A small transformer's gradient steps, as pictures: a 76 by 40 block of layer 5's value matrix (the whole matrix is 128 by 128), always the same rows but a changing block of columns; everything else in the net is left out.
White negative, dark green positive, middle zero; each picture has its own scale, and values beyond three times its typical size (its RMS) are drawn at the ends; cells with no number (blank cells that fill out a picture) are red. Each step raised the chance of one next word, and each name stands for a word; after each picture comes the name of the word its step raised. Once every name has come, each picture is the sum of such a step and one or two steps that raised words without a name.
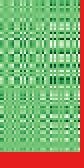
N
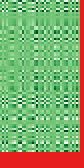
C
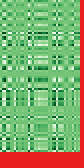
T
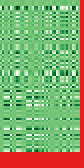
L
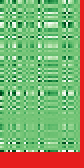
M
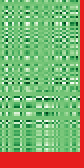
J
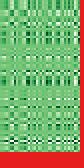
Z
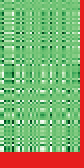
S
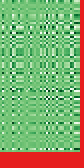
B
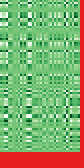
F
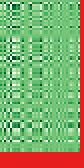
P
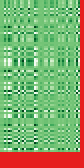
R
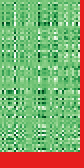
T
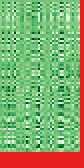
C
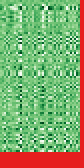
L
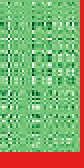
N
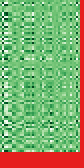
P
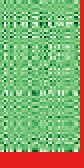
M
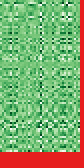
P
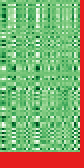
T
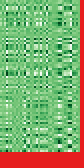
L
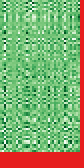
C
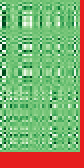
L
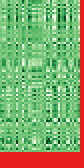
R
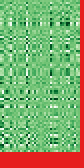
J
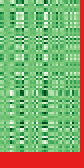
M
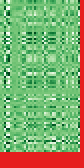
Z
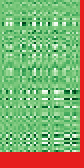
T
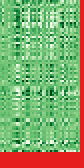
M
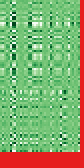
M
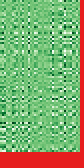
B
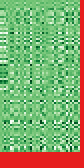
S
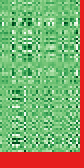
Z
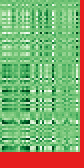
S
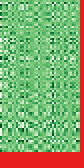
P
